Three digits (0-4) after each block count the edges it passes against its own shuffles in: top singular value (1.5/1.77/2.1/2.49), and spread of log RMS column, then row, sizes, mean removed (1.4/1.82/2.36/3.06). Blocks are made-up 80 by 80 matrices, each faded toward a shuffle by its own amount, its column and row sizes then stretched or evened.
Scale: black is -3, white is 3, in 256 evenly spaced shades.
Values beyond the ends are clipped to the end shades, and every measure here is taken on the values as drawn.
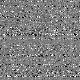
0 0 4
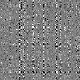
4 4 2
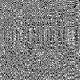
4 2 0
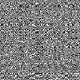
3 0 3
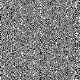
0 4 0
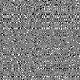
4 1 3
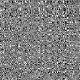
3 3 3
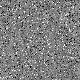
0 0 0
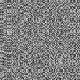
4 2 0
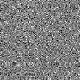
3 1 0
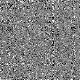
1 3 2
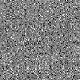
3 1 1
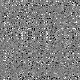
2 2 3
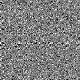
2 1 2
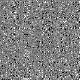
2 2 2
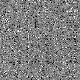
2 1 1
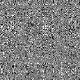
2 3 2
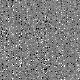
0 3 1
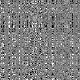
4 4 3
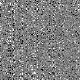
2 3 2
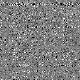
0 3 4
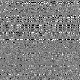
4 0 4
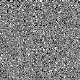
0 2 2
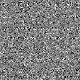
1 1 3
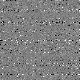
1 1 3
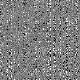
2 4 1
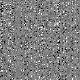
1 4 1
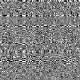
4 0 4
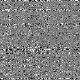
0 2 4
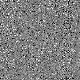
1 1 2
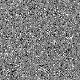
1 1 1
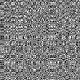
4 0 2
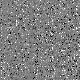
1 2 0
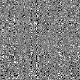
2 3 3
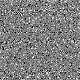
1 0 2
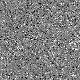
0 0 1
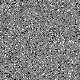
0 1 1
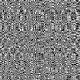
4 2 2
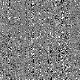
0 4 2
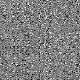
2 2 2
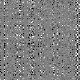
3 4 2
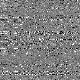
3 0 4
